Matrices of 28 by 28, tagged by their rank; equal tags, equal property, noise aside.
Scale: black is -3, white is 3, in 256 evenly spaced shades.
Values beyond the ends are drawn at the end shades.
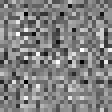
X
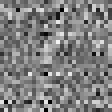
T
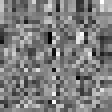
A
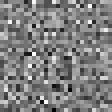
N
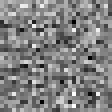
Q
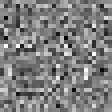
Q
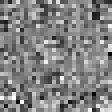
Q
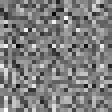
N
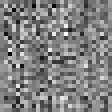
N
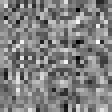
X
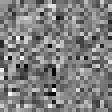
N
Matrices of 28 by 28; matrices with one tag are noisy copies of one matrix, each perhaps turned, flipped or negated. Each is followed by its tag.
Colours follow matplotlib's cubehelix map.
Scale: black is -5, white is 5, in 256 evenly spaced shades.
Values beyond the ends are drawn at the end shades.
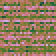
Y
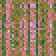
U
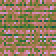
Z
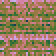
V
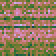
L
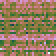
V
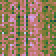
L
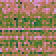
L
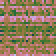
V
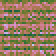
Y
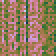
L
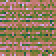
Z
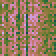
L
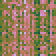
V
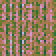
Y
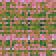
V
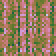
U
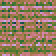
Y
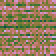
Z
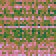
L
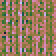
Y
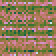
U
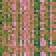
V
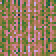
Z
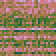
L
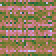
U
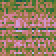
L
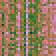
L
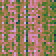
L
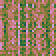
U
